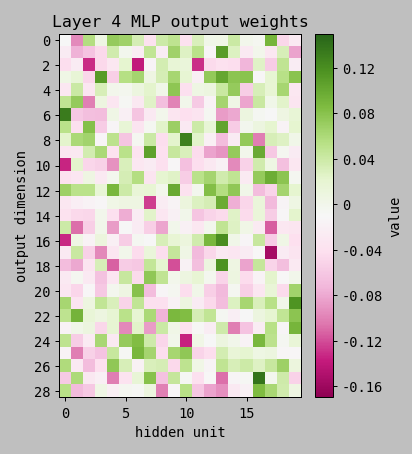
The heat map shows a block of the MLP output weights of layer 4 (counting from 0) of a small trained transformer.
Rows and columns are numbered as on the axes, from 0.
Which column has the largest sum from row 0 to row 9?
9
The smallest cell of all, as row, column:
17, 17
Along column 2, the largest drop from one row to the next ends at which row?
1
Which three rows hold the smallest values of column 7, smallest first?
13, 23, 20
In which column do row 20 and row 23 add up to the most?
19
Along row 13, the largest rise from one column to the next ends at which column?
8
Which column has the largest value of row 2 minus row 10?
18
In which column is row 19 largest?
7
